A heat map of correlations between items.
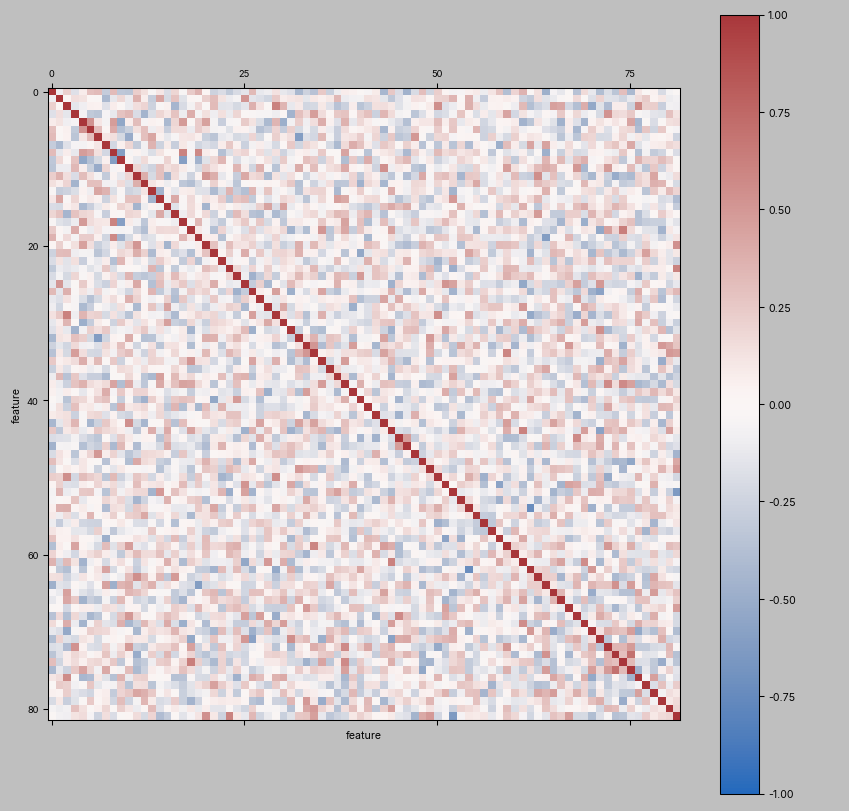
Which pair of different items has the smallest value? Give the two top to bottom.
54, 62
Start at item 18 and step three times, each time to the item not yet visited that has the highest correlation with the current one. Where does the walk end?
72
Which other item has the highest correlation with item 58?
61
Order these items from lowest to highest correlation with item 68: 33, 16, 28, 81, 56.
81, 56, 28, 33, 16
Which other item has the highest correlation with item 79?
33
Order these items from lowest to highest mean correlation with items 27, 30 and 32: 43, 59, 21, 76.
59, 76, 21, 43
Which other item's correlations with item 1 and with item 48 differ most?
14
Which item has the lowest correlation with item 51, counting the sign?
58
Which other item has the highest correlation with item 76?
2
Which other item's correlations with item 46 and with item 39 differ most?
28
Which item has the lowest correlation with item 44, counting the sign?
71
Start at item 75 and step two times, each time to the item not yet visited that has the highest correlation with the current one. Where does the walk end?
64
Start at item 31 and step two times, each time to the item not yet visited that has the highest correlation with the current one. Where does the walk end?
25
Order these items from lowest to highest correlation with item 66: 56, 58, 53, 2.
53, 58, 56, 2
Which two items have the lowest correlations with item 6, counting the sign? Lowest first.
32, 10
